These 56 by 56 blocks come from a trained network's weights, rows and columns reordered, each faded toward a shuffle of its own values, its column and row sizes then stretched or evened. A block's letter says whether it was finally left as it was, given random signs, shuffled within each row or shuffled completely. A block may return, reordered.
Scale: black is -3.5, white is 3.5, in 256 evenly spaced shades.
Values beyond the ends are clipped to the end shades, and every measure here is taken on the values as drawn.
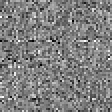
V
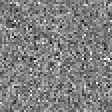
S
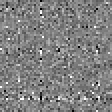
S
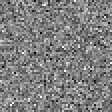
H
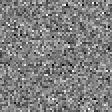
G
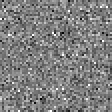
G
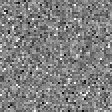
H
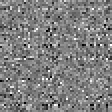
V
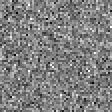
H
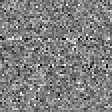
G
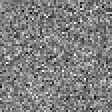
H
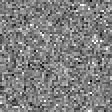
H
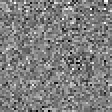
S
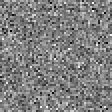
H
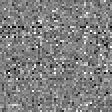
S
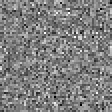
S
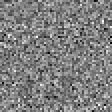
G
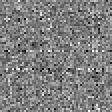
S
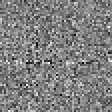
S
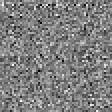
S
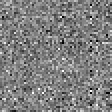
S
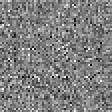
V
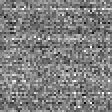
V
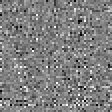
V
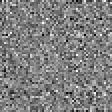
V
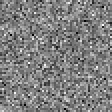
H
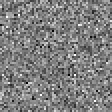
H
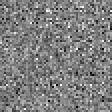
S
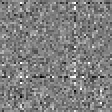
V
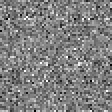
G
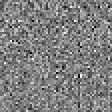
V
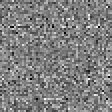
V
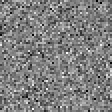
H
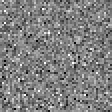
H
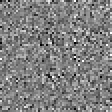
S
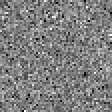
H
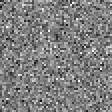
H
